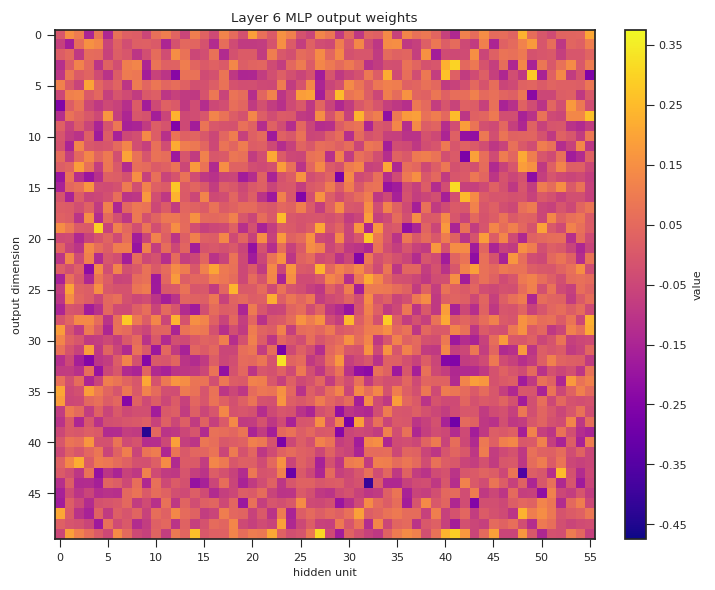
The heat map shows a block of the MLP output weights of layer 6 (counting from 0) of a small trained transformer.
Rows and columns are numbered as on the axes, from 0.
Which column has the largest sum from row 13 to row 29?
32
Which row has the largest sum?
28
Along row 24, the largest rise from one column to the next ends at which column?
24
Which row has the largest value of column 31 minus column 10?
8
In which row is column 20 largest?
0
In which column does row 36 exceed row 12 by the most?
42
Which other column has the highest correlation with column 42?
6
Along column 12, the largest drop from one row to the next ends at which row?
9
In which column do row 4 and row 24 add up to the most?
49
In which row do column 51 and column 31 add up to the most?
47
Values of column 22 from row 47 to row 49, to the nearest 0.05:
-0.1 -0.05 0.2
